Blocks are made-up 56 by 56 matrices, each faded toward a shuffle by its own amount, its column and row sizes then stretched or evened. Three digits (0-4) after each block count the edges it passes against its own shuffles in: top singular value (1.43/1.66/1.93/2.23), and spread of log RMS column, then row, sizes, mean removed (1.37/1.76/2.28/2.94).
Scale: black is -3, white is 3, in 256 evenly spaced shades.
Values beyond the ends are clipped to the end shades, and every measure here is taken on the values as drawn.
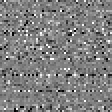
2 0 4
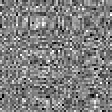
4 1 0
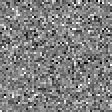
1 0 1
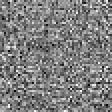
3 1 0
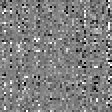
0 4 2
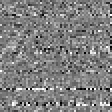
3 1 4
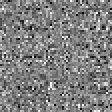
2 2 2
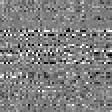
4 0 4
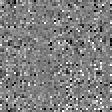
1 3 2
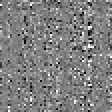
0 4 0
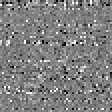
1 0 4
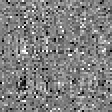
3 2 2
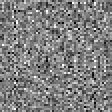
3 2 0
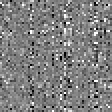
2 4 2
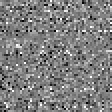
1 1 2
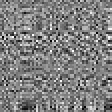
4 1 4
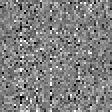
2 3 0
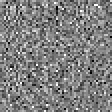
3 1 0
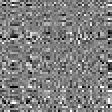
4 3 4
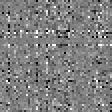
2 3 3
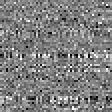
4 0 3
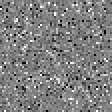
0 0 1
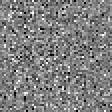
0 2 0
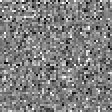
2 1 2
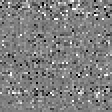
0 0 3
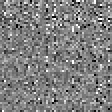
1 3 2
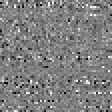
0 1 3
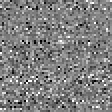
0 0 3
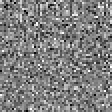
2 0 1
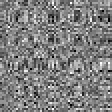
4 3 1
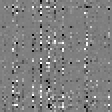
1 4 2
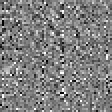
3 2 0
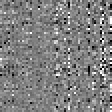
3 4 2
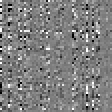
3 4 2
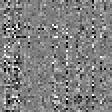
1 4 3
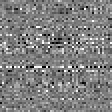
4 0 4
